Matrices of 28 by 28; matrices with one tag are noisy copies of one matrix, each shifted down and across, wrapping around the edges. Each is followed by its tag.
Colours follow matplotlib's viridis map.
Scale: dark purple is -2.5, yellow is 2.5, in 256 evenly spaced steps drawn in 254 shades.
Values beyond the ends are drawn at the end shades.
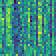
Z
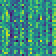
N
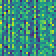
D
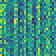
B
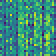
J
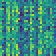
N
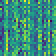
B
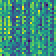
N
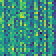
B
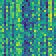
Z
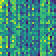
J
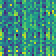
N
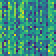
J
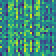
J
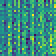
B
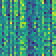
Z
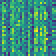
N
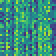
N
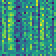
Z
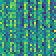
B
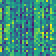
J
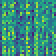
N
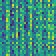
B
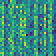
B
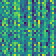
B
